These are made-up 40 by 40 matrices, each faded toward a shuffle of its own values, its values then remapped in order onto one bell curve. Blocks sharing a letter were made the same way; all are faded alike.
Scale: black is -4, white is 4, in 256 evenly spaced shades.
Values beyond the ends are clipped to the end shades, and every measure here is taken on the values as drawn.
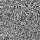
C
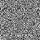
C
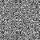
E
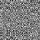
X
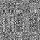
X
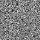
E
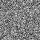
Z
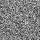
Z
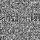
E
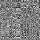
X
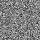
Z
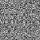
X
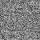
Z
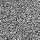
Z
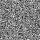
Z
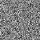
E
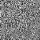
C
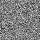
Z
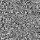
E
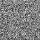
E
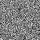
Z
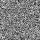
Z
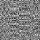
X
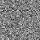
C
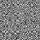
X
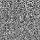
C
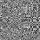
X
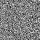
Z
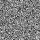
Z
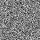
Z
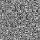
E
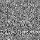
E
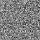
E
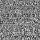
E
